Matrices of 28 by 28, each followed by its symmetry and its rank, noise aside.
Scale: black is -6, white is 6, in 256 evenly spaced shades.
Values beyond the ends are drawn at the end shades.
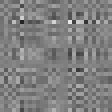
no symmetry, rank two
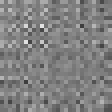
symmetric, rank three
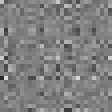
no symmetry, rank four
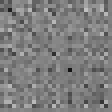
symmetric, rank three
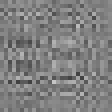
no symmetry, rank three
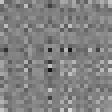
symmetric, rank three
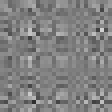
no symmetry, rank two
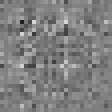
symmetric, rank three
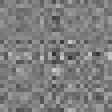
no symmetry, rank three
